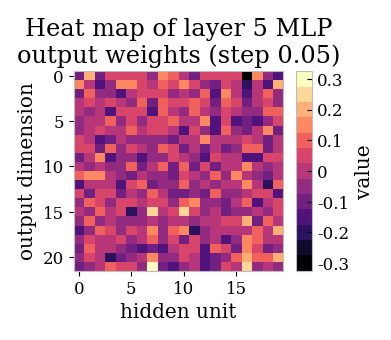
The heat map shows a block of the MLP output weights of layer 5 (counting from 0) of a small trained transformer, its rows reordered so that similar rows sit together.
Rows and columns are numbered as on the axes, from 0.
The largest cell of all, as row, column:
21, 7
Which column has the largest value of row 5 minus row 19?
12
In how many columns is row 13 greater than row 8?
5
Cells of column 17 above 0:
7
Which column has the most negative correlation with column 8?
16
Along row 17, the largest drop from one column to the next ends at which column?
11
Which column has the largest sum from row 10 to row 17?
10
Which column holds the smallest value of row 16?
17
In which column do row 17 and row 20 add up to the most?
19
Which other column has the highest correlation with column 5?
8
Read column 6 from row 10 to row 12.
-0.1 0 0.1
